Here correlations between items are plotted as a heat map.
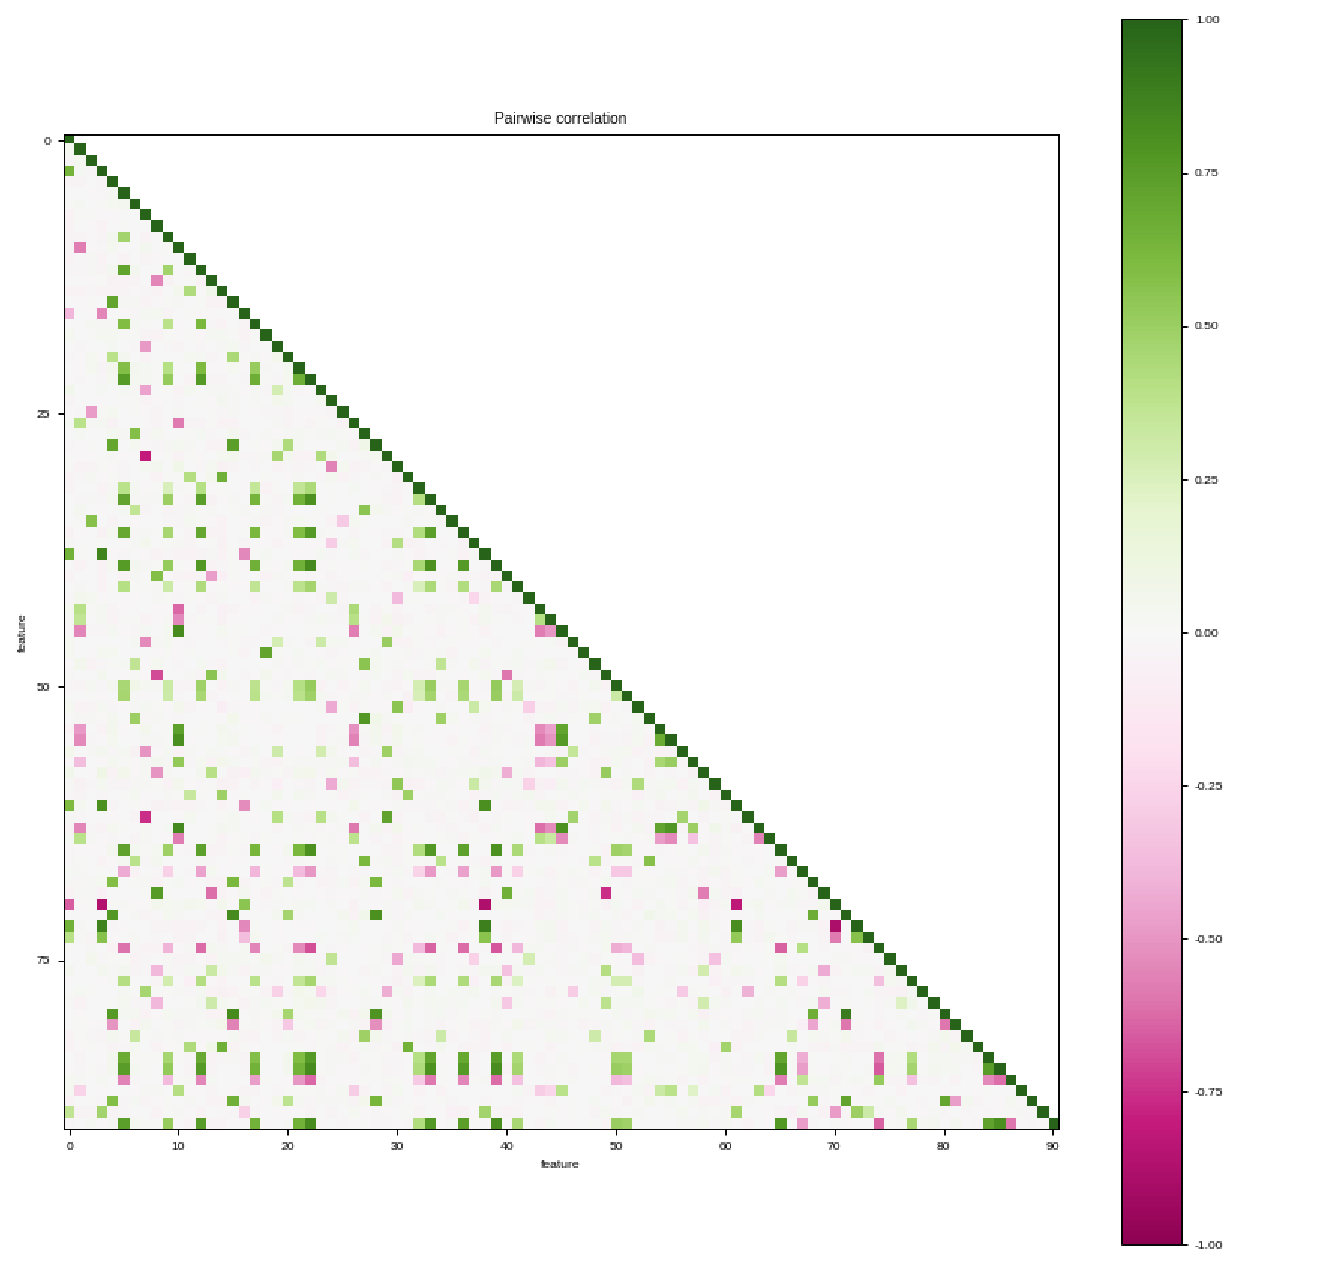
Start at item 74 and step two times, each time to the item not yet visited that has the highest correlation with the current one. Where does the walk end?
67
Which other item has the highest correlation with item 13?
49
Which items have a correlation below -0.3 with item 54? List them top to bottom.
1, 26, 43, 44, 64
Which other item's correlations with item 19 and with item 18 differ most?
47
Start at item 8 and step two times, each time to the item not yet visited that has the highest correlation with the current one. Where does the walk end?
40
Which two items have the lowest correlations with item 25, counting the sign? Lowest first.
2, 35
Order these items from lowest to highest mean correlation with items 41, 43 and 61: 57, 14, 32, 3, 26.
57, 14, 32, 26, 3
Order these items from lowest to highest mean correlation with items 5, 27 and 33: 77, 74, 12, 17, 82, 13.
74, 13, 82, 77, 17, 12
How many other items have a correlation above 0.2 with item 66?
6
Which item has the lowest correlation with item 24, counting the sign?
30
